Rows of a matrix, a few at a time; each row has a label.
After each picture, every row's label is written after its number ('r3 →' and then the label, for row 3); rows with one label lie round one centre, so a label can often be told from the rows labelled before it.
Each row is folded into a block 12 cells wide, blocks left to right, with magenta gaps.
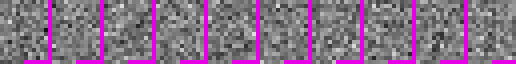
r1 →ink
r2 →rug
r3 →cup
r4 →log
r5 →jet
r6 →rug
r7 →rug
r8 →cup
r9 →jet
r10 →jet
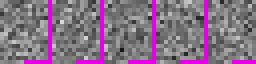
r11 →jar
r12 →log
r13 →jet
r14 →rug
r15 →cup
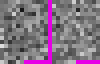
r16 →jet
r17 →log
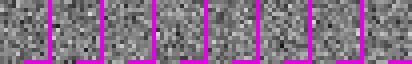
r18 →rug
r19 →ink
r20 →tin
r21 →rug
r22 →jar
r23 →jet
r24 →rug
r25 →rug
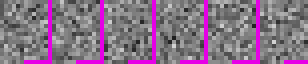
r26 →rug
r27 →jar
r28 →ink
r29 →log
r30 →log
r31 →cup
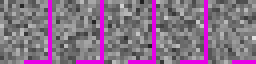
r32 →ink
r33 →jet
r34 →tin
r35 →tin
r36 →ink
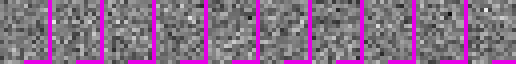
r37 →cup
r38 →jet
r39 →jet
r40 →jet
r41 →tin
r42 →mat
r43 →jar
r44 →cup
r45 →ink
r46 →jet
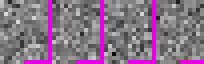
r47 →log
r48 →tin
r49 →jet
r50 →jar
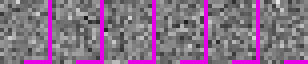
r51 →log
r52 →rug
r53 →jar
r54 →jet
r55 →ink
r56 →tin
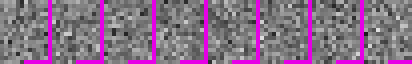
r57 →ink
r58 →rug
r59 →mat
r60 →jar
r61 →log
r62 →rug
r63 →jar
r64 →jet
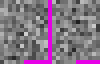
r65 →rug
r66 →jet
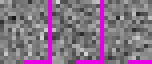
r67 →cup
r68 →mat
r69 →cup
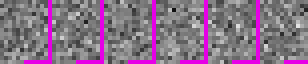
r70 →cup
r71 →rug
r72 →tin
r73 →rug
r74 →rug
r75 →jet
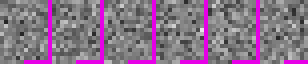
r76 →rug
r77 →log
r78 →rug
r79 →cup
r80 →ink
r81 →log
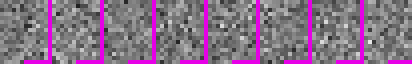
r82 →log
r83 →tin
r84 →jar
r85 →jet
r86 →cup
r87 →ink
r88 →jar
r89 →cup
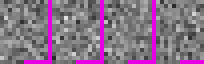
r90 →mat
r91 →ink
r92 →rug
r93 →jet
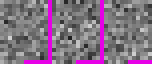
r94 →rug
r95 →jar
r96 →jar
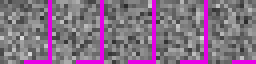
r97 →jar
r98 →log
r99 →ink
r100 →ink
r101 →ink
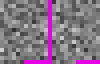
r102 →mat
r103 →ink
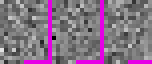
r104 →tin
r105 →tin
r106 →ink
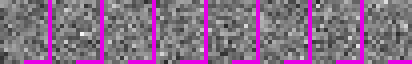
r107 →ink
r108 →tin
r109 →ink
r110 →rug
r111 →jet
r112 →ink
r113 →jet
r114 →jet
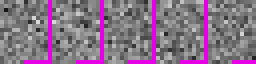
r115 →tin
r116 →tin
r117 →log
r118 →mat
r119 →ink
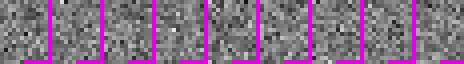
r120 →cup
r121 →cup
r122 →cup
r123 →jet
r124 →tin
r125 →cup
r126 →jet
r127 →jet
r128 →rug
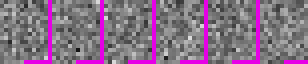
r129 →jet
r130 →mat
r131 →log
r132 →jar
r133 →jet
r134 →ink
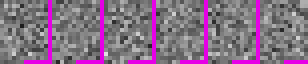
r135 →ink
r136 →tin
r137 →tin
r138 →log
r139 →tin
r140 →mat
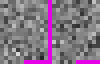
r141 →rug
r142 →tin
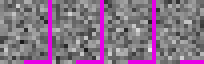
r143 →rug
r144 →cup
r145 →rug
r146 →jar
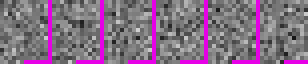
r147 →rug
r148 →cup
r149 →ink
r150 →rug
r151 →rug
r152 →jet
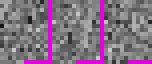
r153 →jet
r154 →log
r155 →rug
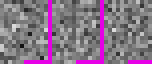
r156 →cup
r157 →jar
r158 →cup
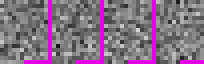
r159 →cup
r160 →mat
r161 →tin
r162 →ink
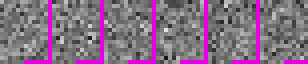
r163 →mat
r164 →mat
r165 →tin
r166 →jar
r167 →tin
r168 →tin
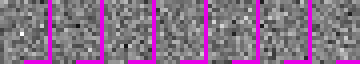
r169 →ink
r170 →ink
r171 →log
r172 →jar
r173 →cup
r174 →tin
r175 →mat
